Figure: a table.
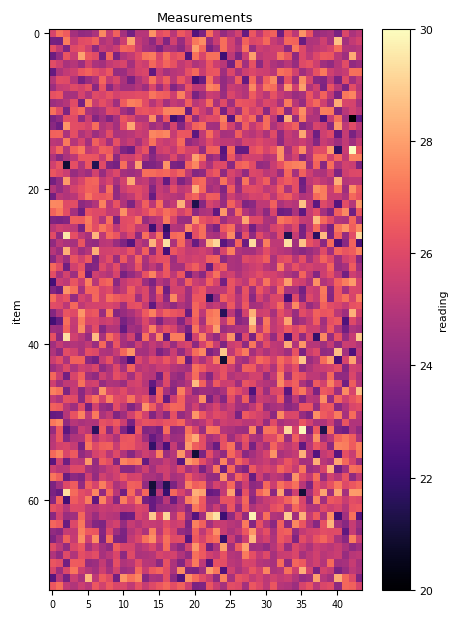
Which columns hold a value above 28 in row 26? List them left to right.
2, 6, 38, 43
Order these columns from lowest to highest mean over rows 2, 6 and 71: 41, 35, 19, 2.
2, 19, 41, 35
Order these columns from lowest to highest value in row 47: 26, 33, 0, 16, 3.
16, 33, 26, 0, 3
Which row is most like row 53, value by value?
25
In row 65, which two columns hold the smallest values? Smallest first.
24, 19
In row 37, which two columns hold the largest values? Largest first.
28, 33
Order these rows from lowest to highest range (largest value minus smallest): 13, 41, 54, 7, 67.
67, 7, 13, 41, 54
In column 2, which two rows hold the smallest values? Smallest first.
17, 60
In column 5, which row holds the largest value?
70
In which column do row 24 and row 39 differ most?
37
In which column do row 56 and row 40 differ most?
39
